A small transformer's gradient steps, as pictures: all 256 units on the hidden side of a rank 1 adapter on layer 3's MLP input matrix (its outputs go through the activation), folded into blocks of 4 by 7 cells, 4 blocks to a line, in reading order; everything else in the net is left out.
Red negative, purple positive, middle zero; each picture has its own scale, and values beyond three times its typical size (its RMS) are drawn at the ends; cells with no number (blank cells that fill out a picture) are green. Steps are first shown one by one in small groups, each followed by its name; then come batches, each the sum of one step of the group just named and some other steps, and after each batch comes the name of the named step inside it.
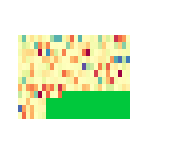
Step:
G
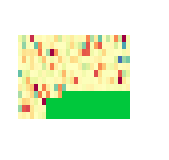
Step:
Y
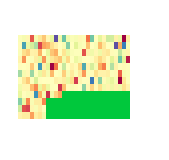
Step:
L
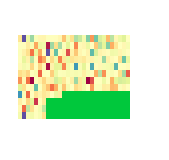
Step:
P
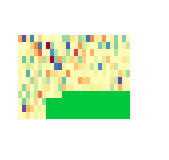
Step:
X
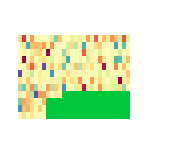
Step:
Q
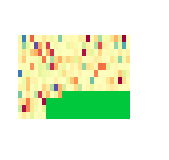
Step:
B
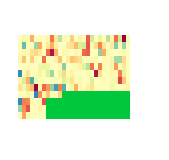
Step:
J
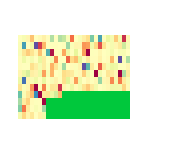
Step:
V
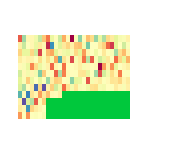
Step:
B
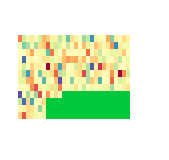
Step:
V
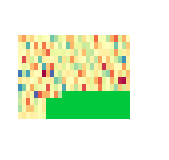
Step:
Q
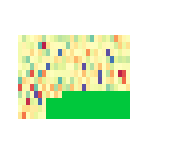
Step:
G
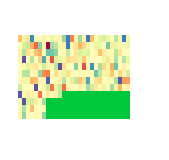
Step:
X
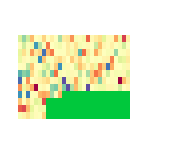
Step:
B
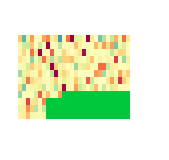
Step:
B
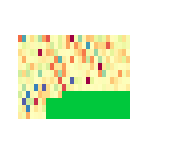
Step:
B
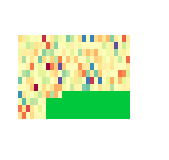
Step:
L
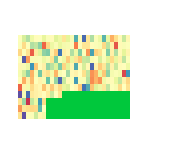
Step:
P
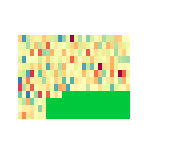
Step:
G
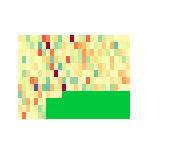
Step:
B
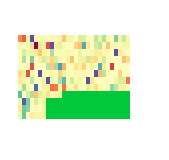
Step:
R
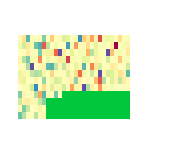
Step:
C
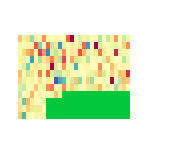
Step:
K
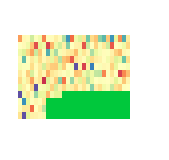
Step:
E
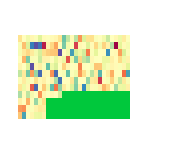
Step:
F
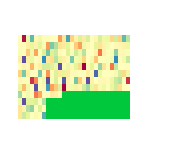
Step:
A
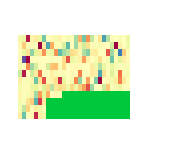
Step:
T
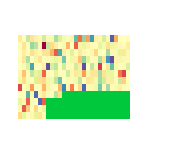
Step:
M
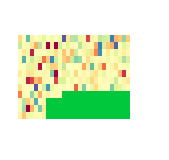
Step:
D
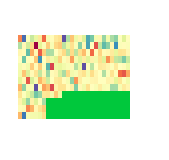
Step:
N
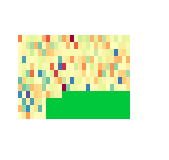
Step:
R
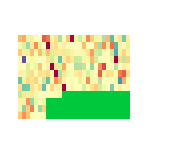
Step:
D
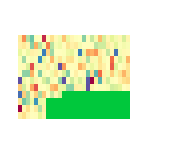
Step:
R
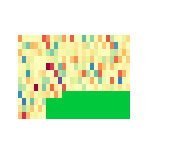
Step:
K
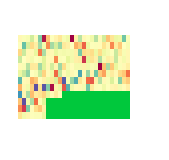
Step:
A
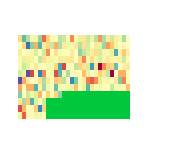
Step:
D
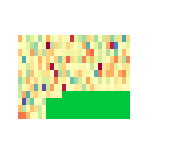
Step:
D
